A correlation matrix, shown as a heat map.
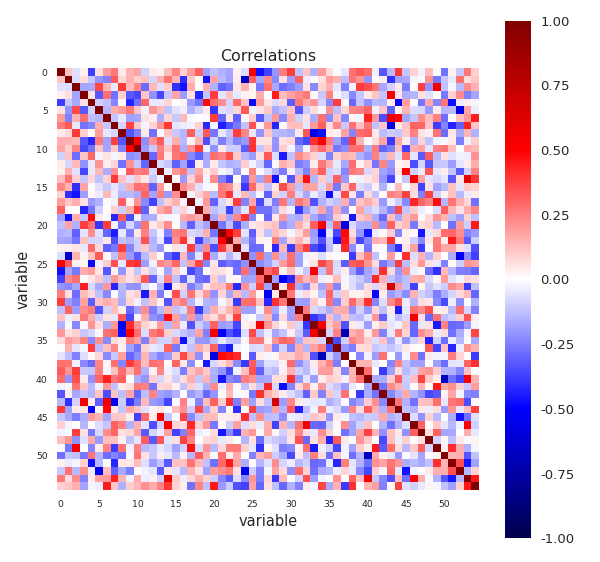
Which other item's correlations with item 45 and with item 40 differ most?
53
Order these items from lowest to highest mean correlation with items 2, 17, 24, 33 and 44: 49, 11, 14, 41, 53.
11, 14, 53, 41, 49
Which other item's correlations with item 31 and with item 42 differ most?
48
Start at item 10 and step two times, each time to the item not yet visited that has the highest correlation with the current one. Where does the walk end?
34
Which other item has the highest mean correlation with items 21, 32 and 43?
22
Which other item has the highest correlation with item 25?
0
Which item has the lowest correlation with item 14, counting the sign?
28
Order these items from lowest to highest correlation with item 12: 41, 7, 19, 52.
41, 19, 52, 7
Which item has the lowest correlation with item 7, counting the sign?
43
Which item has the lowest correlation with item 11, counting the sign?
29
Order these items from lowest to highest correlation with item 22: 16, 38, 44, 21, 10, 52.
10, 44, 38, 52, 16, 21
